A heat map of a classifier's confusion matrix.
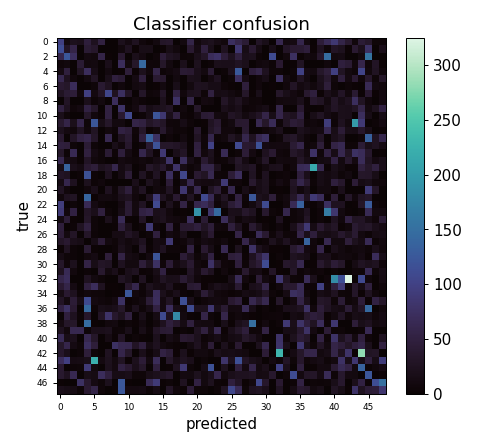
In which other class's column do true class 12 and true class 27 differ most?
36
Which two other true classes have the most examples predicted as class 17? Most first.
37, 8
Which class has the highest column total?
4
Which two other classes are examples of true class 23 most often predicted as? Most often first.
20, 39
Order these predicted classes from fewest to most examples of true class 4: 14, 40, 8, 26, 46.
8, 46, 14, 40, 26
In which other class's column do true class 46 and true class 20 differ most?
47
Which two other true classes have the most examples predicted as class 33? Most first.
38, 23
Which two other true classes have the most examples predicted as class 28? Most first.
38, 21
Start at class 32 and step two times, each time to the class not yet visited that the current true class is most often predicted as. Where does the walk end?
44
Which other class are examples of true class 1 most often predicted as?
0
